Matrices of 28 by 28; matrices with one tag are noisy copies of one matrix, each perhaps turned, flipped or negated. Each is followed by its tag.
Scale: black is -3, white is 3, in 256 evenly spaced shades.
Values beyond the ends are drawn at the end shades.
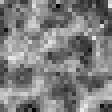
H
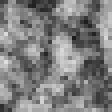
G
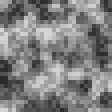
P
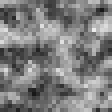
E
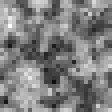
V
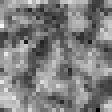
H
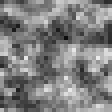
E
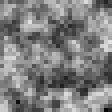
P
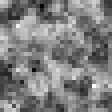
P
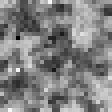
V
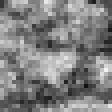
G
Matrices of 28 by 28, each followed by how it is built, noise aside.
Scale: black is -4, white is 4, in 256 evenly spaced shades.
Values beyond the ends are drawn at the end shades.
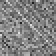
Toeplitz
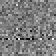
uneven rows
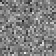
noise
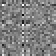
low rank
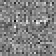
low rank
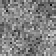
smooth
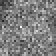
smooth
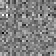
low rank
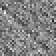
Toeplitz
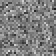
noise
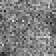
smooth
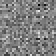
low rank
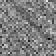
Toeplitz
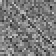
Toeplitz
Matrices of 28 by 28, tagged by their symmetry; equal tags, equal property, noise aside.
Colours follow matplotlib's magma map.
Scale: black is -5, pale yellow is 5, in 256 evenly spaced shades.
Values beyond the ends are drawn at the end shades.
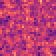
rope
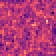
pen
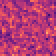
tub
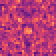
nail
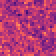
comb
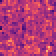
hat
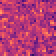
pen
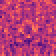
nail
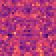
nail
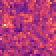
tub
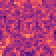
nail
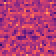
nail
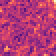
comb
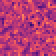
comb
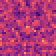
nail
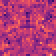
nail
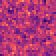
pen
